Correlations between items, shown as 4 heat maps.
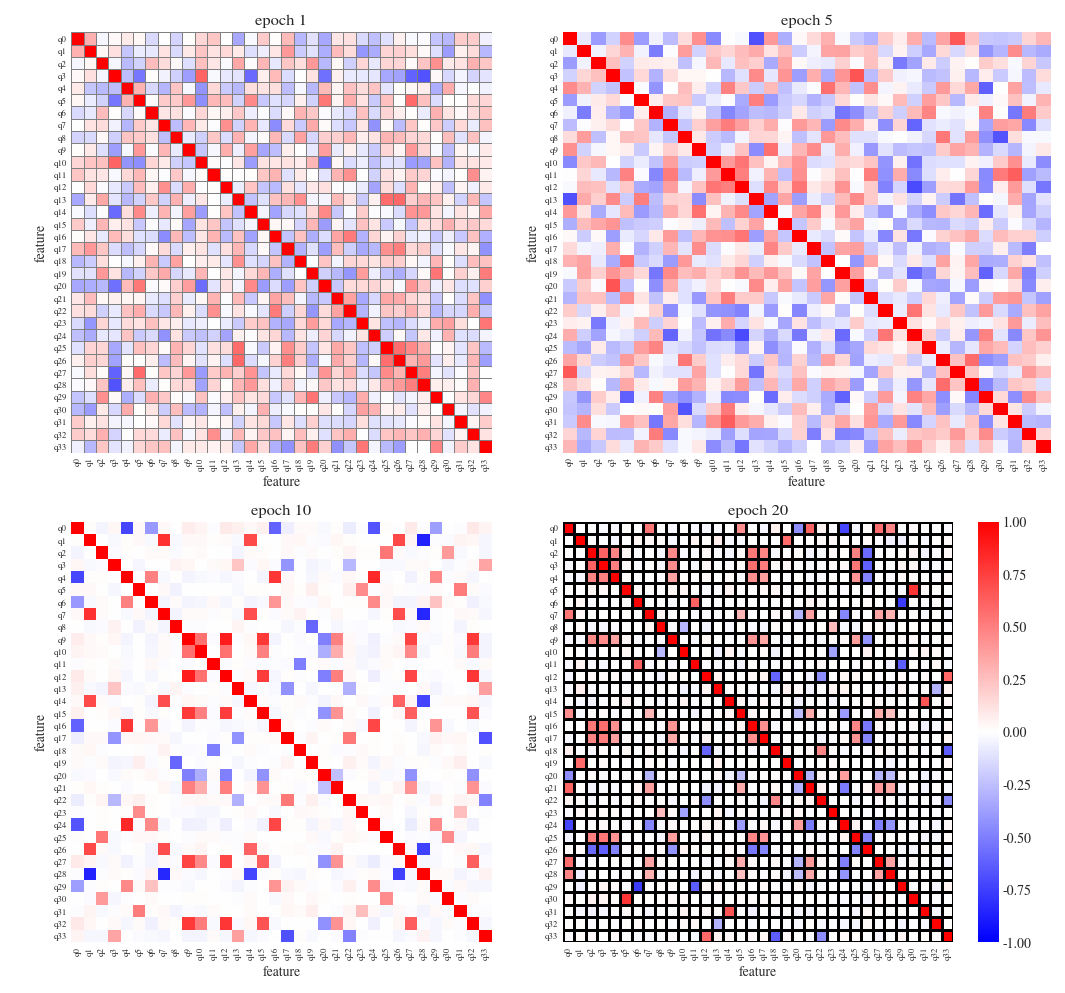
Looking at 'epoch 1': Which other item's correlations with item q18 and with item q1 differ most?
q17
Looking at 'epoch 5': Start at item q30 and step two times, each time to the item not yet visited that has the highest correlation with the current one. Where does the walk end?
q31
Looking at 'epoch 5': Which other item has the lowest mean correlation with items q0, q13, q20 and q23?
q6
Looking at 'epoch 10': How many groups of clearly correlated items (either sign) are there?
8
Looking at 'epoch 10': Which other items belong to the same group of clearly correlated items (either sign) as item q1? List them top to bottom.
q7, q14, q26, q28
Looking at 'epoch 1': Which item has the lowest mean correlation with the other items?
q3
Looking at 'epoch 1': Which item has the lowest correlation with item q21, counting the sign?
q33
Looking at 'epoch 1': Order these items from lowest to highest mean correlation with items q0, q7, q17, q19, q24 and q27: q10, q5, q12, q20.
q20, q10, q5, q12
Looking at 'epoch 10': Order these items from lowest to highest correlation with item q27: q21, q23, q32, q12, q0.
q23, q0, q21, q32, q12
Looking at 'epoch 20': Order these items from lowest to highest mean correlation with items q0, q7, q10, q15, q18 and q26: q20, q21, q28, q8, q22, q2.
q20, q2, q8, q22, q28, q21
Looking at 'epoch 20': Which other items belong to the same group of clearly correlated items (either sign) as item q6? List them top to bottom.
q11, q29
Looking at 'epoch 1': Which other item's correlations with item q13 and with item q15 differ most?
q25
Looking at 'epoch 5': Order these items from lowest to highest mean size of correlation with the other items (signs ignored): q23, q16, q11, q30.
q23, q30, q16, q11
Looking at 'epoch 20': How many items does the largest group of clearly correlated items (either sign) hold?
8
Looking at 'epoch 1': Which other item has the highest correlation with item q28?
q27
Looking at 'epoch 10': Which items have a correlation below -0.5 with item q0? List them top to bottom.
q4, q16, q24
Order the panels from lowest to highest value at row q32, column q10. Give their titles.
epoch 5, epoch 20, epoch 1, epoch 10
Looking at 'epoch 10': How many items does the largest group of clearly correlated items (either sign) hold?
8
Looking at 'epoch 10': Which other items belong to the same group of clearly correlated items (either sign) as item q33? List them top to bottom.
q3, q13, q17, q22
